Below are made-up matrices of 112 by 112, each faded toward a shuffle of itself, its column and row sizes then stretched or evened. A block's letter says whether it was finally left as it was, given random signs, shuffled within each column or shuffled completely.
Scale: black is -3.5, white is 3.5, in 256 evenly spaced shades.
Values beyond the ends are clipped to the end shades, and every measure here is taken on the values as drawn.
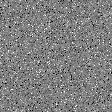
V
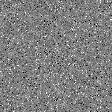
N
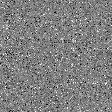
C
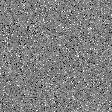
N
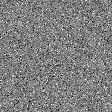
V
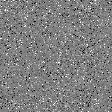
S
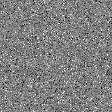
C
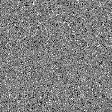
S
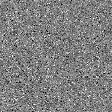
S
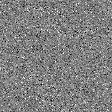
S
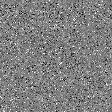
C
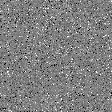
C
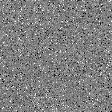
C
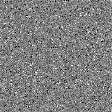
S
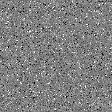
C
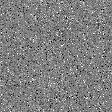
N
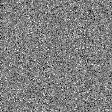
C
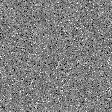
N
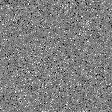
V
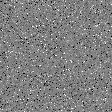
V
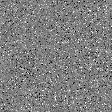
N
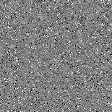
C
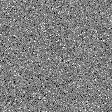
V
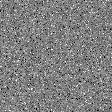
V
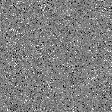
S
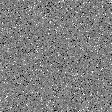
V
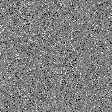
N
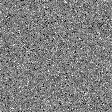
V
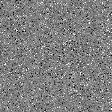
C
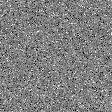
V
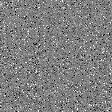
C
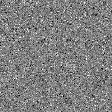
S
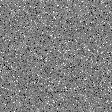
V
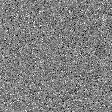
V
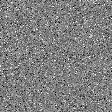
N
